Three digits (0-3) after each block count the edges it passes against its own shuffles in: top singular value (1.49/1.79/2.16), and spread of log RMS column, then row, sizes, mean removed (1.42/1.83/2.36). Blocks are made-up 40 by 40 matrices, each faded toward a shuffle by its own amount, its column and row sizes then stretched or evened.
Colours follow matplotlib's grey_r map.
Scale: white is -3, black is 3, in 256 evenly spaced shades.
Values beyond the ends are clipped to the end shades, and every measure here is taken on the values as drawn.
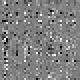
0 3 2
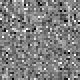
0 1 1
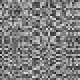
3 2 0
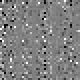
0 3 0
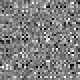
2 1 3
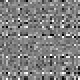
3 3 3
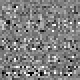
0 1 3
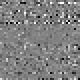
1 1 3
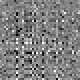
3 2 2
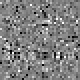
2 0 1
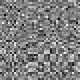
3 0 2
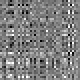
3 3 3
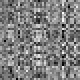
3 3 0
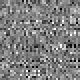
2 0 2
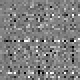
1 2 3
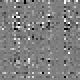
1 3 3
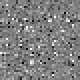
0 1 1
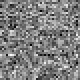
2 1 1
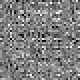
2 1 0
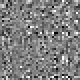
1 3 1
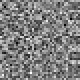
2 0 0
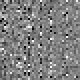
0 3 0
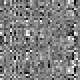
3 3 0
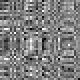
3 3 2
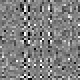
3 3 1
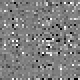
0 2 3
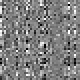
2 3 0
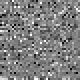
2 0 1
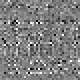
2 1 3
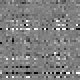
3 2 3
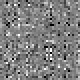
1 3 2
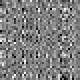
3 3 1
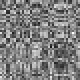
3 0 2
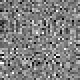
2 0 1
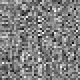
2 1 0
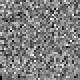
1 0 0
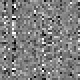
1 3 0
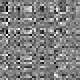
3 3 3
